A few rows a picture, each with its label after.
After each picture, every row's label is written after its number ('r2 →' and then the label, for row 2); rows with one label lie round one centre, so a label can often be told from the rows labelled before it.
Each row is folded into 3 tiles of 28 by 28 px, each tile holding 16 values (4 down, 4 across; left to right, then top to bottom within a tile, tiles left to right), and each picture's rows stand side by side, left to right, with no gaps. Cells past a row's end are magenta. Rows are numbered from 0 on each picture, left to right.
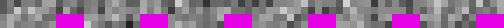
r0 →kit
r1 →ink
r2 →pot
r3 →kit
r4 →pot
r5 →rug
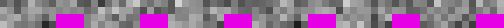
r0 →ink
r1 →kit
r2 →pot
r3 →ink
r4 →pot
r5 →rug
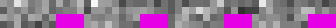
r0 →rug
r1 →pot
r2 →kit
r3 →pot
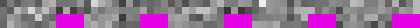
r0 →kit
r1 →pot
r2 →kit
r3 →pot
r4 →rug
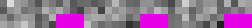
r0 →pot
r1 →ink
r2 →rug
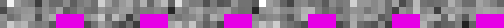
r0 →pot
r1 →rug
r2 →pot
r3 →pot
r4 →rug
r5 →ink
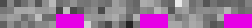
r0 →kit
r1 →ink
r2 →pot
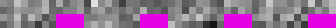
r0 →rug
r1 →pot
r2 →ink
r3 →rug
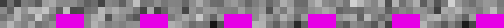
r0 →kit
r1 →kit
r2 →ink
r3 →ink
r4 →rug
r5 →ink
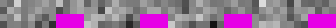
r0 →rug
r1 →ink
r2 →ink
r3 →pot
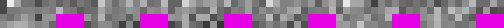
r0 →pot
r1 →rug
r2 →rug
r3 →rug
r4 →pot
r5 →kit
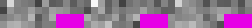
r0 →pot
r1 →pot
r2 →pot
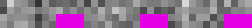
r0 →pot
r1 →kit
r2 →rug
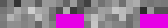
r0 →kit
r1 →kit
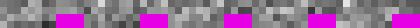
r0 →ink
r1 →rug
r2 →kit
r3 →kit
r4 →pot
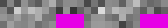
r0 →kit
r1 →kit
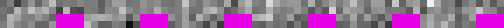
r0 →kit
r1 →ink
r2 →rug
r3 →rug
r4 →rug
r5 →pot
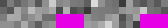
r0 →kit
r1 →pot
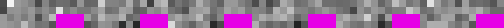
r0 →pot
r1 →rug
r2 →ink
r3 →ink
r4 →ink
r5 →pot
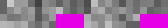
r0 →pot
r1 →pot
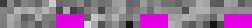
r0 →kit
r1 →ink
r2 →ink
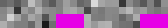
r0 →ink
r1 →pot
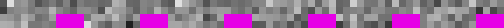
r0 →pot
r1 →ink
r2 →pot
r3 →rug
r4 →rug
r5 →kit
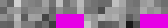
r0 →rug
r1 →ink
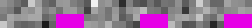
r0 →ink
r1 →pot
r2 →ink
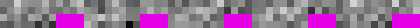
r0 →rug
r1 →ink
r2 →kit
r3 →kit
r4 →rug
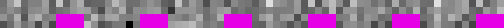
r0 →rug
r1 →ink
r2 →pot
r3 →rug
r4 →rug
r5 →rug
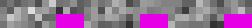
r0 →kit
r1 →ink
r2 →ink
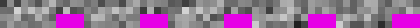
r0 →kit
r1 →kit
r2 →kit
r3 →ink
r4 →ink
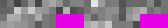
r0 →kit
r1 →pot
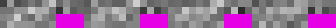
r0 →kit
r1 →kit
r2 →kit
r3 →kit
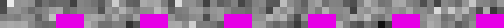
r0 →pot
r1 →ink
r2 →pot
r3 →ink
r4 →ink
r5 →kit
